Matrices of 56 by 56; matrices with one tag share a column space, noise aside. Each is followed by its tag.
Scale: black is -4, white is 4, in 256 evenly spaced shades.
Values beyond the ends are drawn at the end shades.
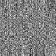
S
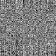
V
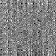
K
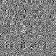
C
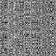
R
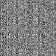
R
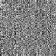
S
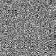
C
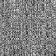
S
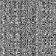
R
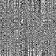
K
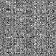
R
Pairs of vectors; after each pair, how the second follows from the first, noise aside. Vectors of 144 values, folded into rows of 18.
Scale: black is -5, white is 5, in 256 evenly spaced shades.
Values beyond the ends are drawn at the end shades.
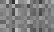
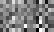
reversed, negated, scaled up.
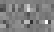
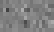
reversed, negated, shrunk.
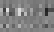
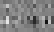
reversed, negated.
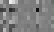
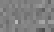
reversed, negated, shrunk.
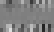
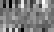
reversed, scaled up.
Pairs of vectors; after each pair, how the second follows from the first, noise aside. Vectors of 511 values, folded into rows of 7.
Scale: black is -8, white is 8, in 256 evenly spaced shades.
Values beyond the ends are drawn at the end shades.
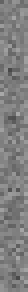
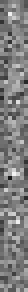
reversed, negated, scaled up.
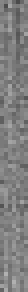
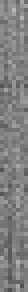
reversed.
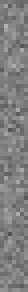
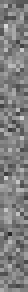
scaled up.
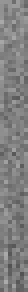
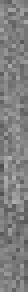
wrapped around, negated.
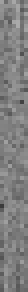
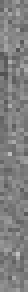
wrapped around, negated.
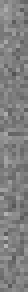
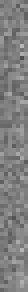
reversed.
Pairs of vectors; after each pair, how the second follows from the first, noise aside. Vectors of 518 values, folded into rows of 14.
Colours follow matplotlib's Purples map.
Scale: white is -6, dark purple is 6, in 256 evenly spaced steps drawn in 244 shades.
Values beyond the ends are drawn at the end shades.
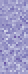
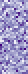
wrapped around, negated, scaled up.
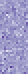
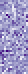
negated, scaled up.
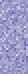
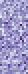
reversed, negated, scaled up.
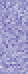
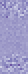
partly zeroed.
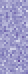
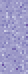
negated, partly zeroed.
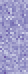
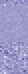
negated, partly zeroed.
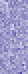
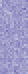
wrapped around, shrunk.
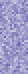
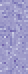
negated, partly zeroed.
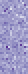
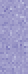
shrunk.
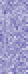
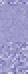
partly zeroed.
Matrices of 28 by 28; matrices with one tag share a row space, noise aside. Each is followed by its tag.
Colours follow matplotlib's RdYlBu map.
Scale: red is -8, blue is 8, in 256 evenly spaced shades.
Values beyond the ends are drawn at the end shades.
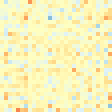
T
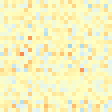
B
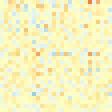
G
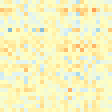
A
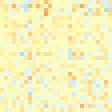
B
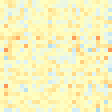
T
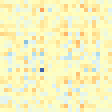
A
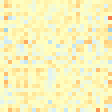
T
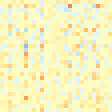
A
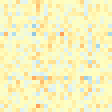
G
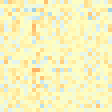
G
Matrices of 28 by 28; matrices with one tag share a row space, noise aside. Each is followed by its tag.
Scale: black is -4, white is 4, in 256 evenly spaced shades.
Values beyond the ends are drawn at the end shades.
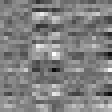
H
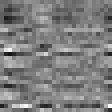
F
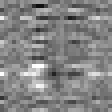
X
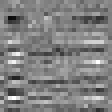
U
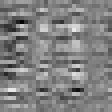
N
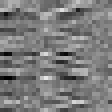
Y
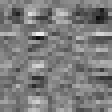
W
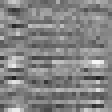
U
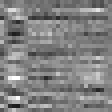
U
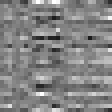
H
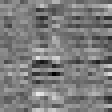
H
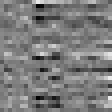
H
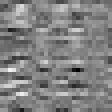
N
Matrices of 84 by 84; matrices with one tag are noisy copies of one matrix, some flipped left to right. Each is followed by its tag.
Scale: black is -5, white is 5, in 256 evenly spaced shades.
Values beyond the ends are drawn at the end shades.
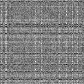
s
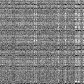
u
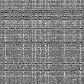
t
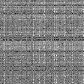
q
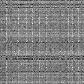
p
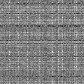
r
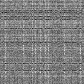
t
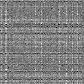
s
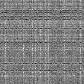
t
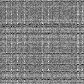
s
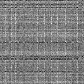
p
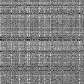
q
